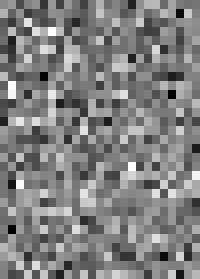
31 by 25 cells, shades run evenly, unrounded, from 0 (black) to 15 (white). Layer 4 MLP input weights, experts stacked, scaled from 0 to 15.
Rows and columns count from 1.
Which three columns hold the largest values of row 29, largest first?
23, 14, 2
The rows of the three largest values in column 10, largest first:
26, 7, 6
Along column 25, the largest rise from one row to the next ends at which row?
20
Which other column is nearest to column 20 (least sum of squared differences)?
22
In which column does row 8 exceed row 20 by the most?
15
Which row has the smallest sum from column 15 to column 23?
9
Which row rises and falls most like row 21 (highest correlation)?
5
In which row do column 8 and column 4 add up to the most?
3
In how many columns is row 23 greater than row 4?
14
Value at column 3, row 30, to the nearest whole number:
12
